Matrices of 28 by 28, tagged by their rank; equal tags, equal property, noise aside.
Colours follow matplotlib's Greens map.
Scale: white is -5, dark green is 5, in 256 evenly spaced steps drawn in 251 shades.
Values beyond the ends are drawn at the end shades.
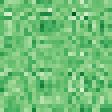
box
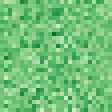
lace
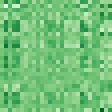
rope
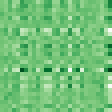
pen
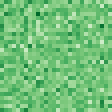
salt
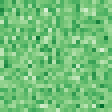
salt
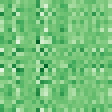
rope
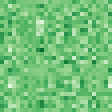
lace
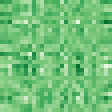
box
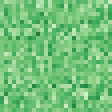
salt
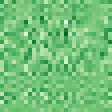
lace
